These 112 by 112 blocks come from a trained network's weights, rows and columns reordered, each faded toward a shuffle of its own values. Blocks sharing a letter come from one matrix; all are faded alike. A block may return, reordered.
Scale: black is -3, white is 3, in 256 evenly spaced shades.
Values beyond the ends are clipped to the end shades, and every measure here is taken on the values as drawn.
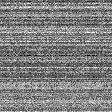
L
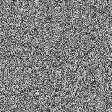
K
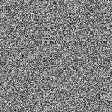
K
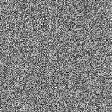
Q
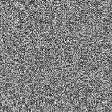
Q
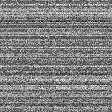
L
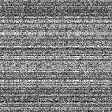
L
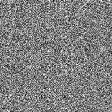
Q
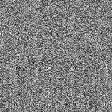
Q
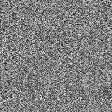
K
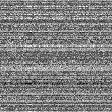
L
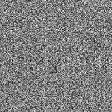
Q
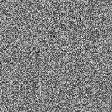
Q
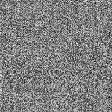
K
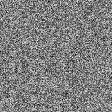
K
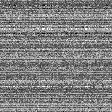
L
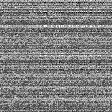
L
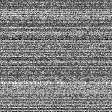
L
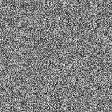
Q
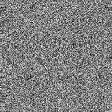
K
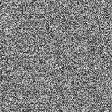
K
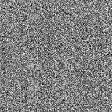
Q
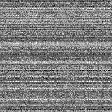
L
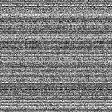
L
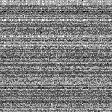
L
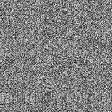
K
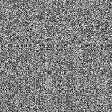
Q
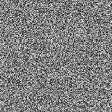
K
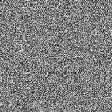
K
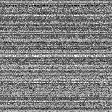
L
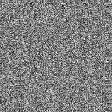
Q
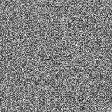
Q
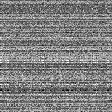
L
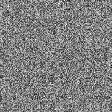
K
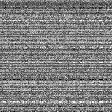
L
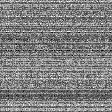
L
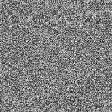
K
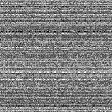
L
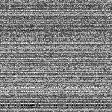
L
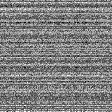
L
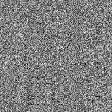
Q
